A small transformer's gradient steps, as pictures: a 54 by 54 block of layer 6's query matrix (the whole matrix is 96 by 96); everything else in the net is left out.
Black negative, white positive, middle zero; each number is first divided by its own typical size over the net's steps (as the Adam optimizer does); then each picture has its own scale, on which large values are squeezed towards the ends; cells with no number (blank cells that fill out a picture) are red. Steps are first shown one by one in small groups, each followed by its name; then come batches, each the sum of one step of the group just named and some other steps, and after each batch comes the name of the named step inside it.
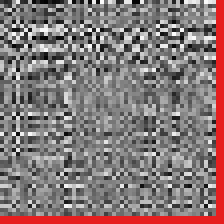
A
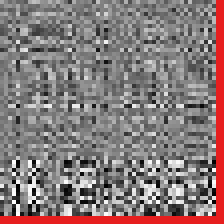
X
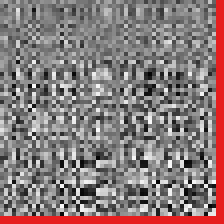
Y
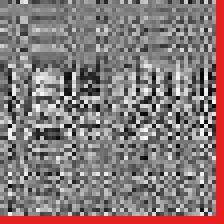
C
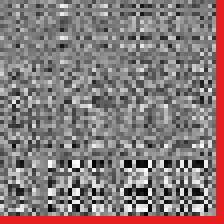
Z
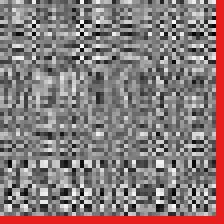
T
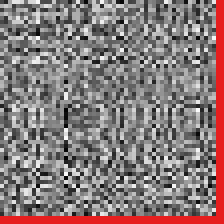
X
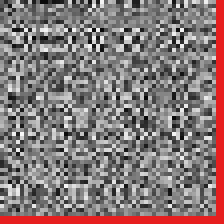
A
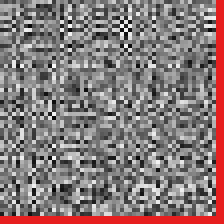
X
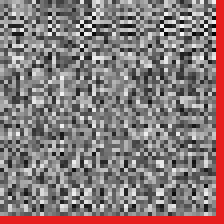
T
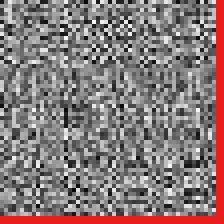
Y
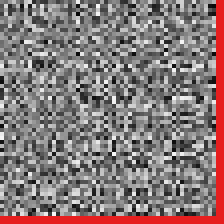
Z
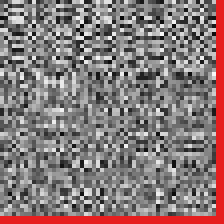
T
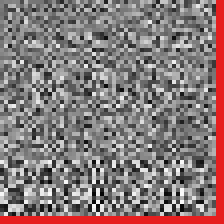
X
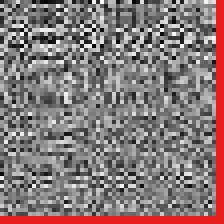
A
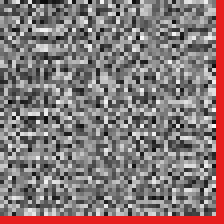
A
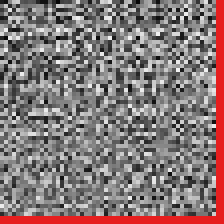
A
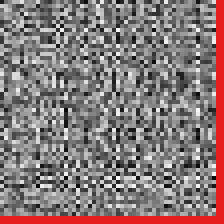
Y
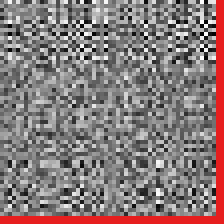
T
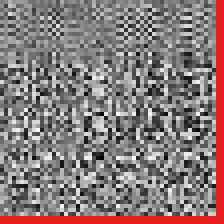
Y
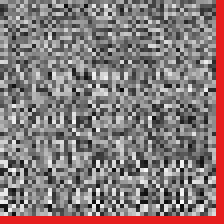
Y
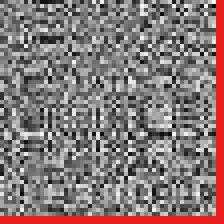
A
